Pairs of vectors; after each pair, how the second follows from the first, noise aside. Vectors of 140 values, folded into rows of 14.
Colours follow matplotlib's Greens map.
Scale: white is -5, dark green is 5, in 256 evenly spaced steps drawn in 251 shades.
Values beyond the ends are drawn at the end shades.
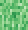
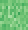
wrapped around, shrunk.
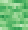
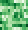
negated, scaled up.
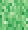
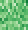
shuffled.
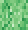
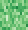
shuffled.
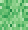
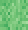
wrapped around, shrunk.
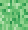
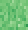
reversed, shrunk.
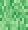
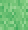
reversed, shrunk.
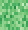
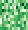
negated, scaled up.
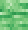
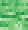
reversed.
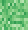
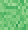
reversed, shrunk.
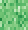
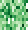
reversed, scaled up.
